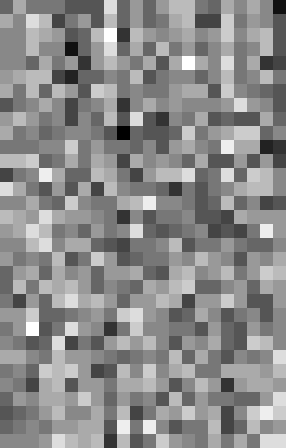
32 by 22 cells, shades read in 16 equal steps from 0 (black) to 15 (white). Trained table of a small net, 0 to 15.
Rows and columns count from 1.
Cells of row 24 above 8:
7
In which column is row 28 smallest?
18
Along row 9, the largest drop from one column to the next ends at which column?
12
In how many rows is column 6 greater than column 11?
17
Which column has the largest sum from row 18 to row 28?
5
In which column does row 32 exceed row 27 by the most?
8
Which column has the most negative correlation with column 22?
9
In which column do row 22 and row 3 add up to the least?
10
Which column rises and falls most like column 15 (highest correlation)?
20
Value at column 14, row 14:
3
